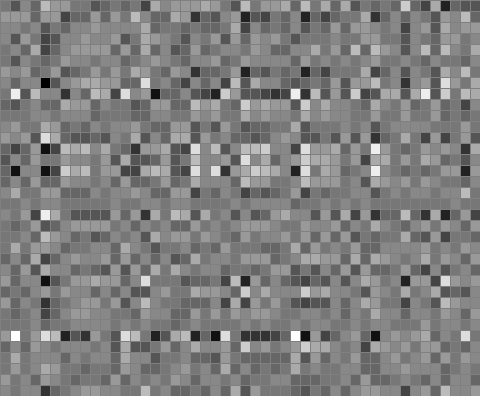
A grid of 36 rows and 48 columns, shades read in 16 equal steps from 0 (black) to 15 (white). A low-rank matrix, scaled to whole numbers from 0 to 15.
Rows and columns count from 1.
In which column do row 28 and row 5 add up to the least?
5
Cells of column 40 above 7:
18
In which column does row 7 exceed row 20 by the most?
45
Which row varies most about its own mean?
31
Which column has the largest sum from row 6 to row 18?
38
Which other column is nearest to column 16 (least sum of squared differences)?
28
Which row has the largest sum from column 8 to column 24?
16
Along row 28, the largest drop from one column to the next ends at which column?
25
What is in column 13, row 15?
10
